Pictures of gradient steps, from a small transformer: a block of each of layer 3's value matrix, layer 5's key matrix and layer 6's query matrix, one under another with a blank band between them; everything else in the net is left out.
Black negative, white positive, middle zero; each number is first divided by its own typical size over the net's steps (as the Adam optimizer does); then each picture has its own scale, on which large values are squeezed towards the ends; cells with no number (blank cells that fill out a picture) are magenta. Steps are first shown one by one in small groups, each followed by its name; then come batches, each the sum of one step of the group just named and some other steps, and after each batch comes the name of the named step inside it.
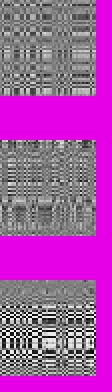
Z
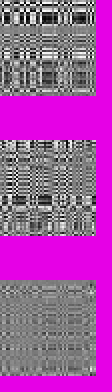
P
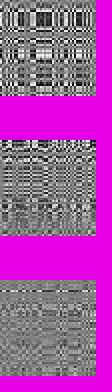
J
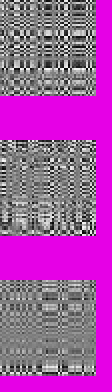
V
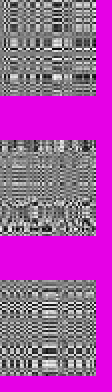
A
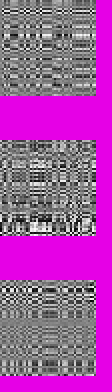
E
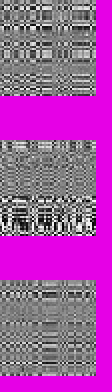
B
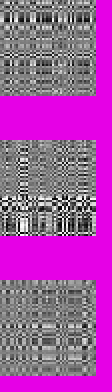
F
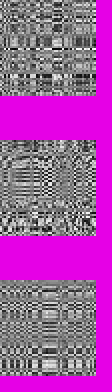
A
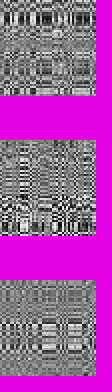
F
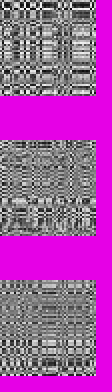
B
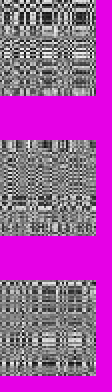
P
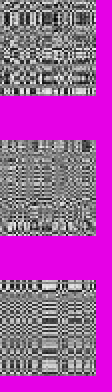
A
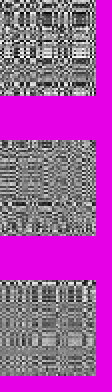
J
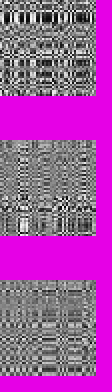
F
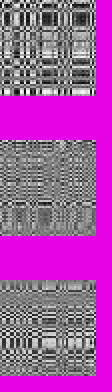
Z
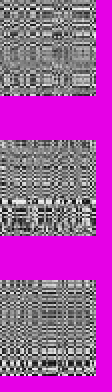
B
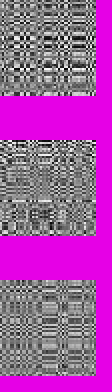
V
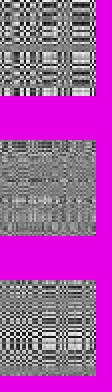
Z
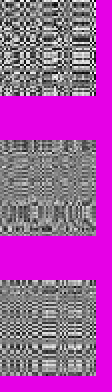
A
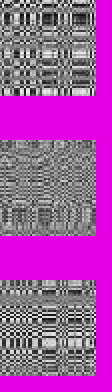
Z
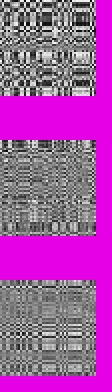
J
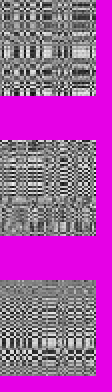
Z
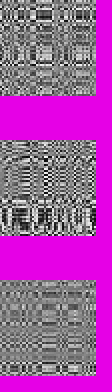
B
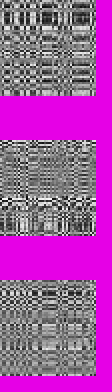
F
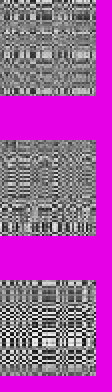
Z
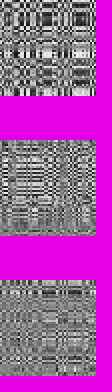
J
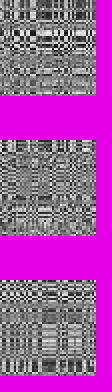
V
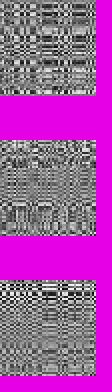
V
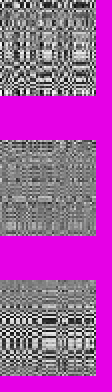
Z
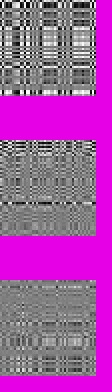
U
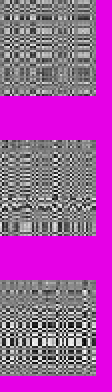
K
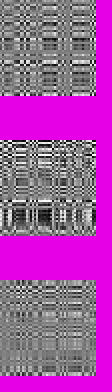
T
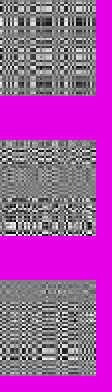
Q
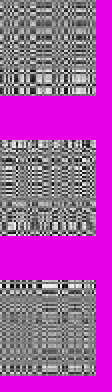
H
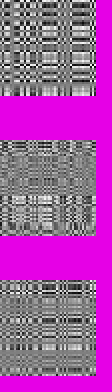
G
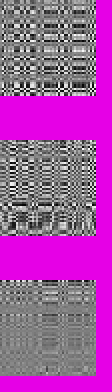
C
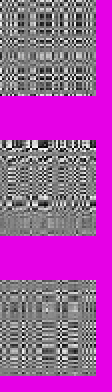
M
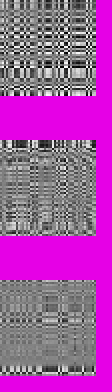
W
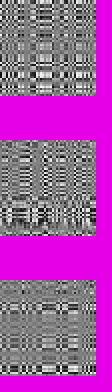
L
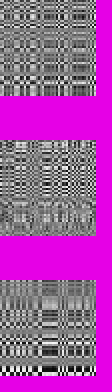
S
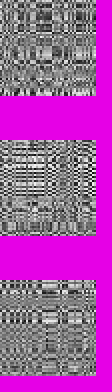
H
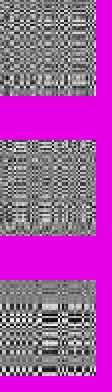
S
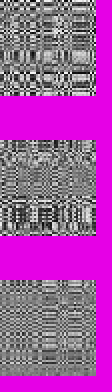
T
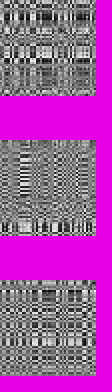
K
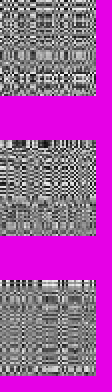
M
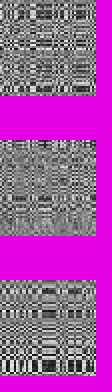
S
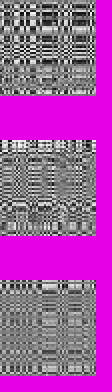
H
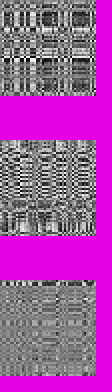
C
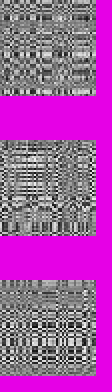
K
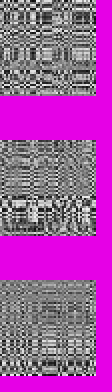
L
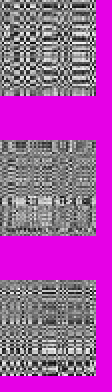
G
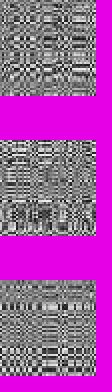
T
